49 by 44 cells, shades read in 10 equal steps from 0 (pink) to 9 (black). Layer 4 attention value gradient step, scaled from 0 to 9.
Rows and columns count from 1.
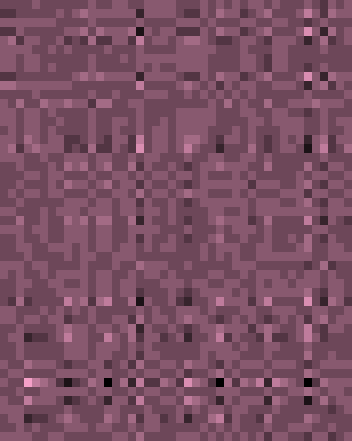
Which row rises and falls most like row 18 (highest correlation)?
26
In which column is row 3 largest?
39
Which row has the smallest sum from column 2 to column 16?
12
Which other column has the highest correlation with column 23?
2
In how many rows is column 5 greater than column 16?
14
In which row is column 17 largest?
43
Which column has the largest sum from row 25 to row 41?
18
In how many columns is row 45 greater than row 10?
15
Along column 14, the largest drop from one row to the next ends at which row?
44
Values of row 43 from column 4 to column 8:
0 2 3 4 6
